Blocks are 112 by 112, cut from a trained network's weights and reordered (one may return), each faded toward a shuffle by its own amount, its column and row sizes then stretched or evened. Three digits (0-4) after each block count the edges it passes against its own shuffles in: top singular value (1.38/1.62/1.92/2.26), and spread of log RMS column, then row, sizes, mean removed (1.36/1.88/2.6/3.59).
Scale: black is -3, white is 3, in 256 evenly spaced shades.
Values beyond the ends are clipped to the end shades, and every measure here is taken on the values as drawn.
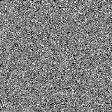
1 1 2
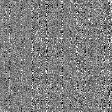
1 4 1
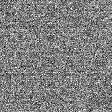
2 0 0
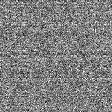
3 0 0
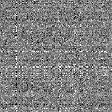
4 3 2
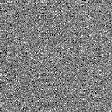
4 1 0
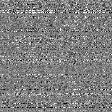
3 1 4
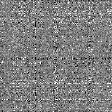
2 3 3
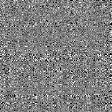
3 3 4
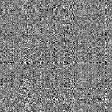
4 3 3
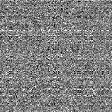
4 2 2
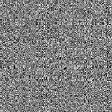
4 3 2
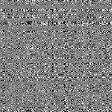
4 3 4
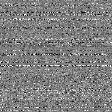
2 0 4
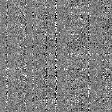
1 4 2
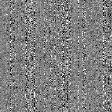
1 4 0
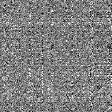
3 3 0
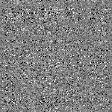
0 2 3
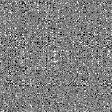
3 2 3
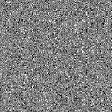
4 2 1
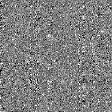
2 3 2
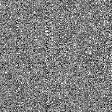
0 3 1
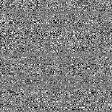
0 2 4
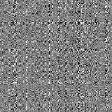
4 4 3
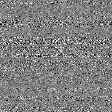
0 0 4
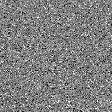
2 0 2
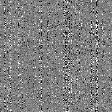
2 4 1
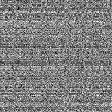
4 0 1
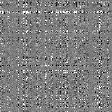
3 4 3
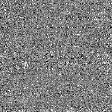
0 2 3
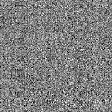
2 1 2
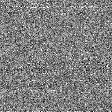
1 1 2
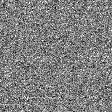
0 0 1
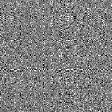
4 3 2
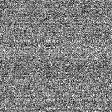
3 1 0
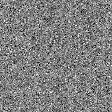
0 1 0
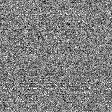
2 0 1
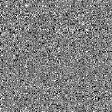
3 3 3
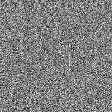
3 0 1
